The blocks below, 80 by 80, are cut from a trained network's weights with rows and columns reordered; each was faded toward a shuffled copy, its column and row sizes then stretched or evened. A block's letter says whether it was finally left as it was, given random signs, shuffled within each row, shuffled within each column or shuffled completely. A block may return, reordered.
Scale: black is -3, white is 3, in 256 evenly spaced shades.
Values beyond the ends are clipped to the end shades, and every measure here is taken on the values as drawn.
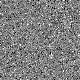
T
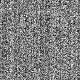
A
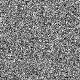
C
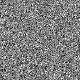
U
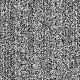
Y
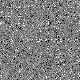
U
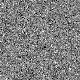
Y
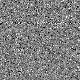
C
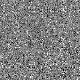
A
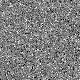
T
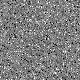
T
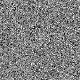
U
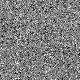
Y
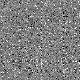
A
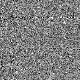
U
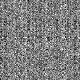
A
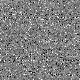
C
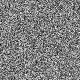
T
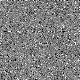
U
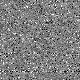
C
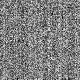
A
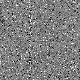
Y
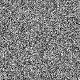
Y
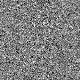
Y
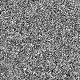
T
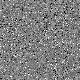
Y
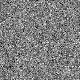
C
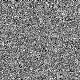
C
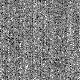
Y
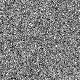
T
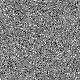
T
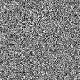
A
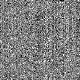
A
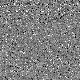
C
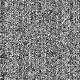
A
